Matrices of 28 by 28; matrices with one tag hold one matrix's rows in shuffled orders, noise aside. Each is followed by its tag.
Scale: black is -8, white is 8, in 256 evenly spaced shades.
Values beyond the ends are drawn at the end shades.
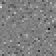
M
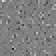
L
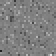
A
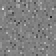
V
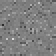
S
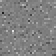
S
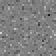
M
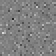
L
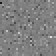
A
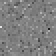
M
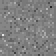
V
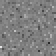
M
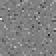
M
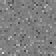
V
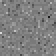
M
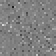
L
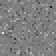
V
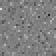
M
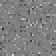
S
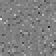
M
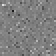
L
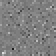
L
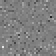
V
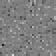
S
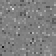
S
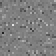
S
